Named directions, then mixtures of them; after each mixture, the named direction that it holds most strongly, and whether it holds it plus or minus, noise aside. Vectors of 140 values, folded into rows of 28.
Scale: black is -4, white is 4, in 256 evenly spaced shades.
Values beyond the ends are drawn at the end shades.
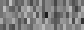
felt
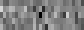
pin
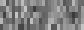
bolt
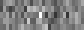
pin, minus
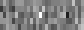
pin, minus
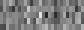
felt, plus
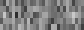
bolt, minus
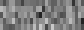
pin, plus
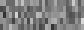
bolt, plus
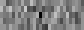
pin, plus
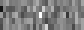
pin, minus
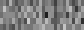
felt, plus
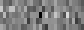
pin, plus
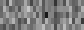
felt, plus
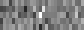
pin, minus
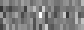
pin, minus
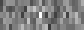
pin, minus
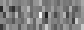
pin, minus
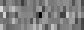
pin, plus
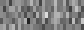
felt, minus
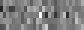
pin, minus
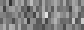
felt, minus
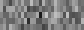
felt, minus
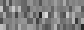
felt, minus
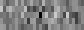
pin, plus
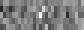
pin, minus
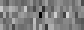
pin, plus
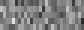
bolt, minus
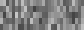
bolt, plus
